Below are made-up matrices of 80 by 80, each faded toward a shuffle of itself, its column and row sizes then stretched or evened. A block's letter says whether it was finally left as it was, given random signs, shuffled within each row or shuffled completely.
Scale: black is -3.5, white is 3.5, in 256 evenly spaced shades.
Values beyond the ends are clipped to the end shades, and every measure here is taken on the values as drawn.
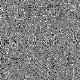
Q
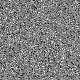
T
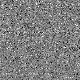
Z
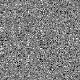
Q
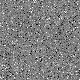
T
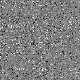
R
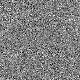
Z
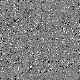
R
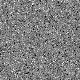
T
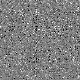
R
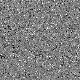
Z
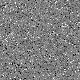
T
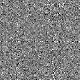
Q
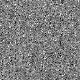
R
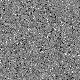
T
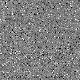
Z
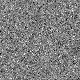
T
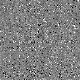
Q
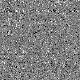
R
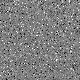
T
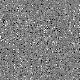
R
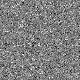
Z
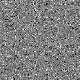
Q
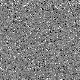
Z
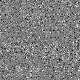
Z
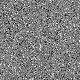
T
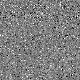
Z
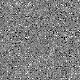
Q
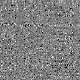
Q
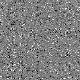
Q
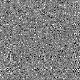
Q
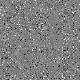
Q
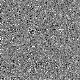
R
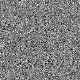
R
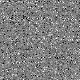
R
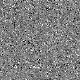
R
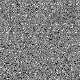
Z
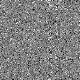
R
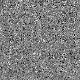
R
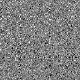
Q
